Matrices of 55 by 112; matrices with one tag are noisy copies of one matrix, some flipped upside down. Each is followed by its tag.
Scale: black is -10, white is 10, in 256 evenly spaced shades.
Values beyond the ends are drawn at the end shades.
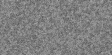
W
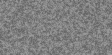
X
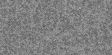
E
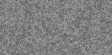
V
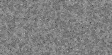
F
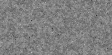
F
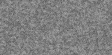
E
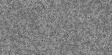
W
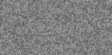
X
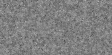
F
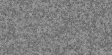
F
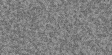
W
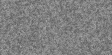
W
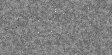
X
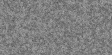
F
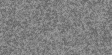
E
